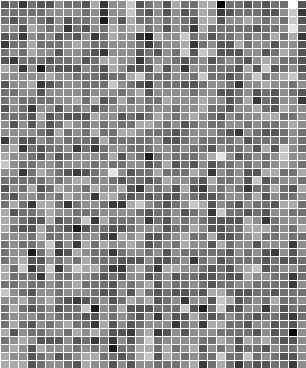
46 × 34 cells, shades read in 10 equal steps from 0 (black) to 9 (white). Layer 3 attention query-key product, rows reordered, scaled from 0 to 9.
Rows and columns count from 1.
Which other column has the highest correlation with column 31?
26
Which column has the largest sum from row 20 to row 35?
6
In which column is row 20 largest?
25
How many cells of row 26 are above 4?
15
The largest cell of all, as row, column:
1, 33
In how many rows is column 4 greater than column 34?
15
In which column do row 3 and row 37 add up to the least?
12
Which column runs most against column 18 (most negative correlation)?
3
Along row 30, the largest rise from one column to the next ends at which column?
14
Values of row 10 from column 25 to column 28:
4 3 4 5
